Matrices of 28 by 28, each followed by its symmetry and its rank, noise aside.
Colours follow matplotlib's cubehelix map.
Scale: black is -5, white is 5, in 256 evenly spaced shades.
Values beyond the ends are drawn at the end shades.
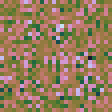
no symmetry, rank six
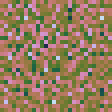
no symmetry, rank seven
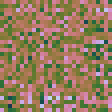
antisymmetric, rank six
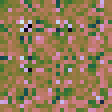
symmetric, rank five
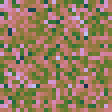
symmetric, rank seven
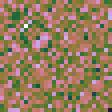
symmetric, rank six
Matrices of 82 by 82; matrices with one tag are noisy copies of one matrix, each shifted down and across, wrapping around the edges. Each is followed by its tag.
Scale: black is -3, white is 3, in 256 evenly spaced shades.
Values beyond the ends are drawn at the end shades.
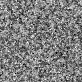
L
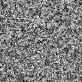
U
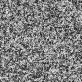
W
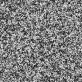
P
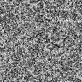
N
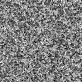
N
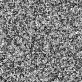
L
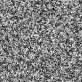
P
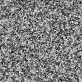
P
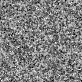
N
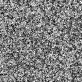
L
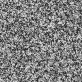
P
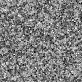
L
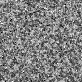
P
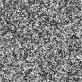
L
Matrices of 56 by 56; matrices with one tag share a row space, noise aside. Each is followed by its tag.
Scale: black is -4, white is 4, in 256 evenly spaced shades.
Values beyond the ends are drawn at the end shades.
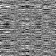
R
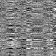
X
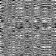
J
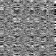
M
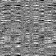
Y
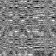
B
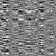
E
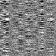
E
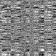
Y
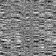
Y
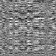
B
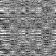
R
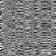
J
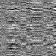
X
